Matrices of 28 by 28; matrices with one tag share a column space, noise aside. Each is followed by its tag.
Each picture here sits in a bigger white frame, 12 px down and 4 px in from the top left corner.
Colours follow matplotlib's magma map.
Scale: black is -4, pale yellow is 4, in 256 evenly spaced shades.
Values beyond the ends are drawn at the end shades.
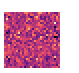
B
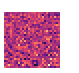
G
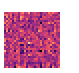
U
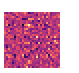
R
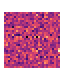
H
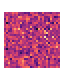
B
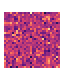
B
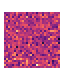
G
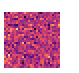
R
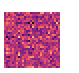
B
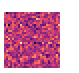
R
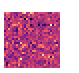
R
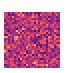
G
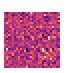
H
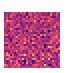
G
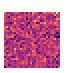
B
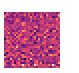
G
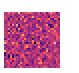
R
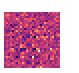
H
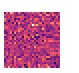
B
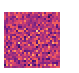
G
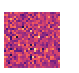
H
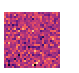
G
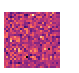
H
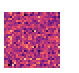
G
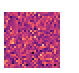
G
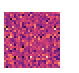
H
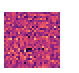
H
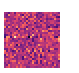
H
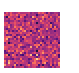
G
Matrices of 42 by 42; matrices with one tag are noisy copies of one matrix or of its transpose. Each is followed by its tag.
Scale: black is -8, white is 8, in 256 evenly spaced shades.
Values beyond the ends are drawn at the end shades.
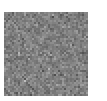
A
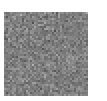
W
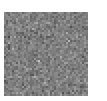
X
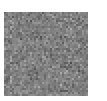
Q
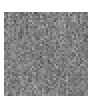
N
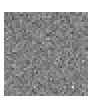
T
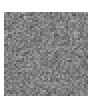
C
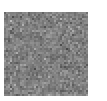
Q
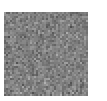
X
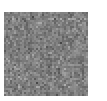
Q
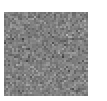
X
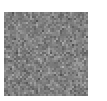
A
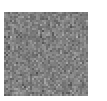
X
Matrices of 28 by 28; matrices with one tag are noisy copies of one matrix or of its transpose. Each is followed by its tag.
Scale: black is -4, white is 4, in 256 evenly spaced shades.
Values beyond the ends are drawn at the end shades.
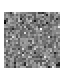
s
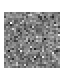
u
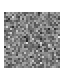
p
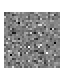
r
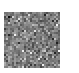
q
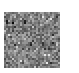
r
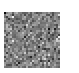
p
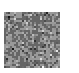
q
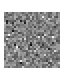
r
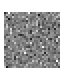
p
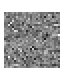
u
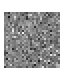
q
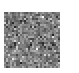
r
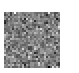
s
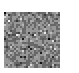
p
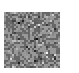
r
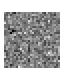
s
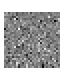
u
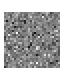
r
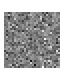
q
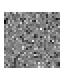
s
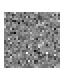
r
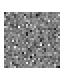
p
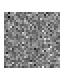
q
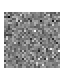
q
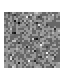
r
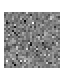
r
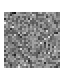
s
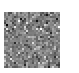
s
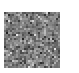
p
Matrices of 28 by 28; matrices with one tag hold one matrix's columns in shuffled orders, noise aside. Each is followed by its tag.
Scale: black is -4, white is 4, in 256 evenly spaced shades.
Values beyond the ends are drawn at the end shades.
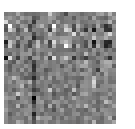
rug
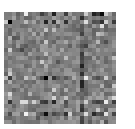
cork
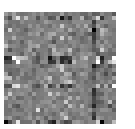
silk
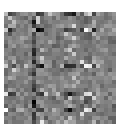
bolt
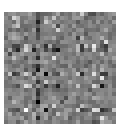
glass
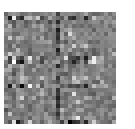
silk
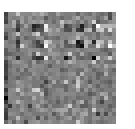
rug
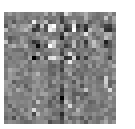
rug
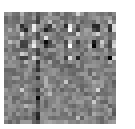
rug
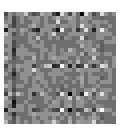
bolt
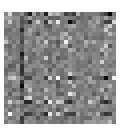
cork
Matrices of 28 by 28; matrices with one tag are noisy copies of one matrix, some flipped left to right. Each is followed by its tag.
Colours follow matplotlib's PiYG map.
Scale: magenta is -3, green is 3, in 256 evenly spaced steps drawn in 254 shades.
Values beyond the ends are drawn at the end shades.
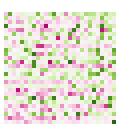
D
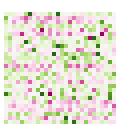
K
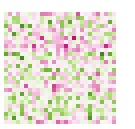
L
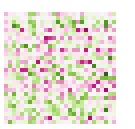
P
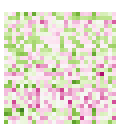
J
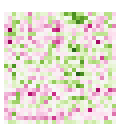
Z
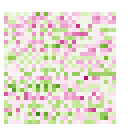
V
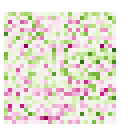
D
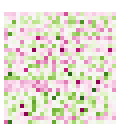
P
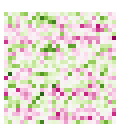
Z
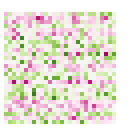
K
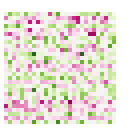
K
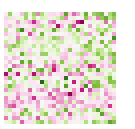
J
